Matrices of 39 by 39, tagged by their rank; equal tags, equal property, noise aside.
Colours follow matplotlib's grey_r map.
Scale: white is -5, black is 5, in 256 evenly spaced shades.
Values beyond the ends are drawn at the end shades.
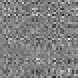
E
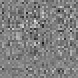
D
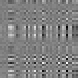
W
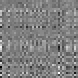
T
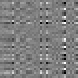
W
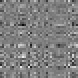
E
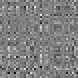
E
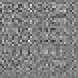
D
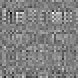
E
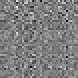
D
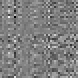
E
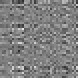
T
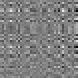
W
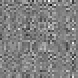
D
